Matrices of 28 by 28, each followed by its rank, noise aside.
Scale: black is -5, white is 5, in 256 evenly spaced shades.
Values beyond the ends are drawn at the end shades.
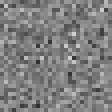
six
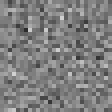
seven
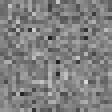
five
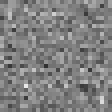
seven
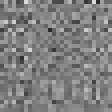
four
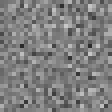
seven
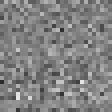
six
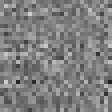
five
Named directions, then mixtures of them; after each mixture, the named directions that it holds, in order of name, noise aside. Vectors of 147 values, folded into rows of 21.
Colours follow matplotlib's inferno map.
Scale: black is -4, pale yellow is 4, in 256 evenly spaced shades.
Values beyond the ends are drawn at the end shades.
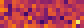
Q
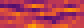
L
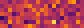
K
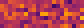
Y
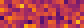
K, Q, Y.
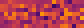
Y.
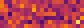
K, Q, Y.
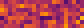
K, Q, Y.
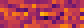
L, Y.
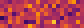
K.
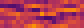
L.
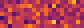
K.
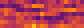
L.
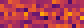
Y.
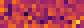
Q.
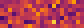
K.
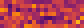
L, Q, Y.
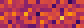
K, Q, Y.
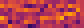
K, L.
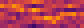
L.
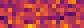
K, L.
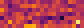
K, L, Q.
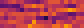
L.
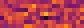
K, L, Y.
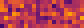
K, Q, Y.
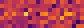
K, Q, Y.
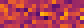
Y.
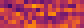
L, Q.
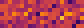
K, Q, Y.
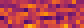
K, L, Y.
